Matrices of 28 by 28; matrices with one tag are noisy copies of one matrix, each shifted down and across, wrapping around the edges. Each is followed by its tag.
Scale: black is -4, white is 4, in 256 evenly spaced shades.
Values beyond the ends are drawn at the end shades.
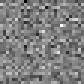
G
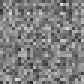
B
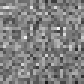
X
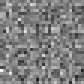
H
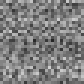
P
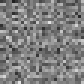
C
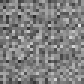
G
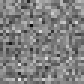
X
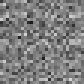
C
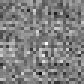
X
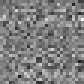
C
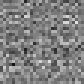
C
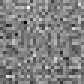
B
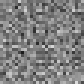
G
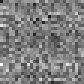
P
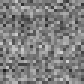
P
